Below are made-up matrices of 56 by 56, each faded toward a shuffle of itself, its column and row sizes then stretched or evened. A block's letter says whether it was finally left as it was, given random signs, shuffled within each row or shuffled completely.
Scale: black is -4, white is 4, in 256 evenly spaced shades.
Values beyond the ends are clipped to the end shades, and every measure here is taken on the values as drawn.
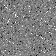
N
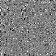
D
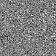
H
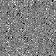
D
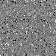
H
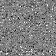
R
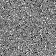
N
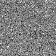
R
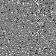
H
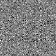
D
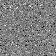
R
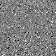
H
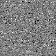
R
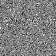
R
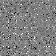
D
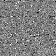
R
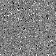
H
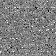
R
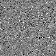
H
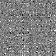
D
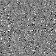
H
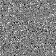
R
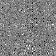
D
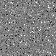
R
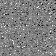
R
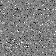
R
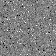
N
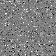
R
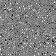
R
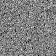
N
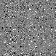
H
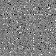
D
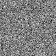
N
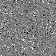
R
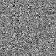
D
